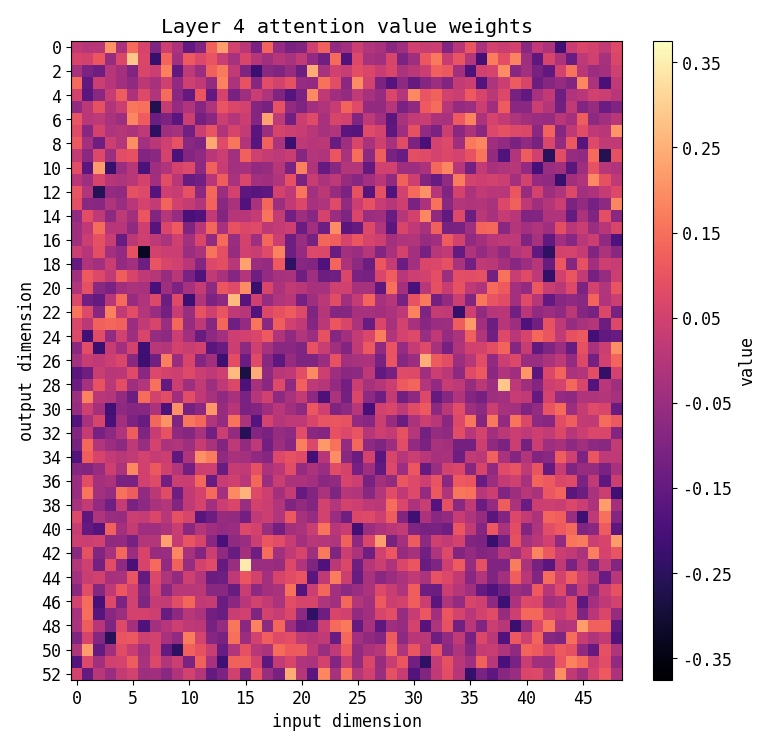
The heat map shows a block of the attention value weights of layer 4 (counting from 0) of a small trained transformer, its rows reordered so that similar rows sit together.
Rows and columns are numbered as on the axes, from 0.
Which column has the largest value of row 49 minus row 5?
7
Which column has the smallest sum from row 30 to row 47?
13
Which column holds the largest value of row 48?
45
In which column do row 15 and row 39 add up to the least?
24
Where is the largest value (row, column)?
43, 15
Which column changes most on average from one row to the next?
44
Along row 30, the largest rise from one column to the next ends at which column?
9
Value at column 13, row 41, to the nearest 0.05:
-0.2
